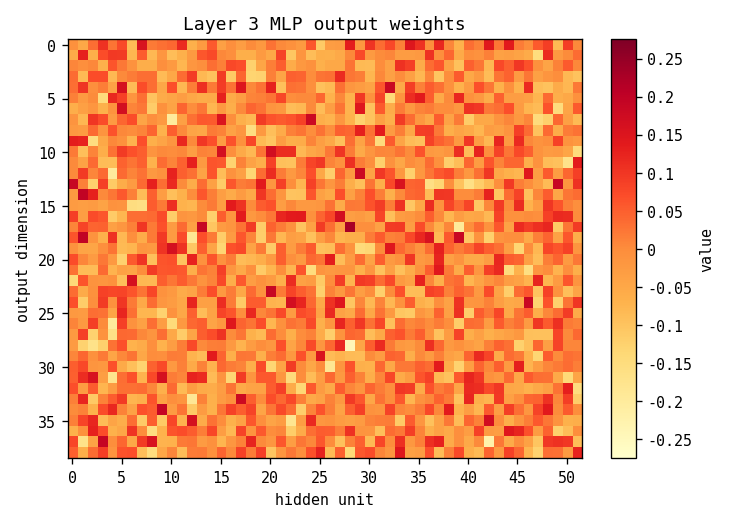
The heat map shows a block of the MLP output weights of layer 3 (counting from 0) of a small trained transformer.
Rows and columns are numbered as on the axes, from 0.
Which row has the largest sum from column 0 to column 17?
4
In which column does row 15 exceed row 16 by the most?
10
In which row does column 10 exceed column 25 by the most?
19
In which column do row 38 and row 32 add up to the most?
33
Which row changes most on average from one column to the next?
24
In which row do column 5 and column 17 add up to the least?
20
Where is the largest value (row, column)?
17, 28
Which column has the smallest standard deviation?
38
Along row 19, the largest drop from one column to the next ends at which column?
12
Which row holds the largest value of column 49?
13
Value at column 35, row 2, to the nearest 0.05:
-0.05
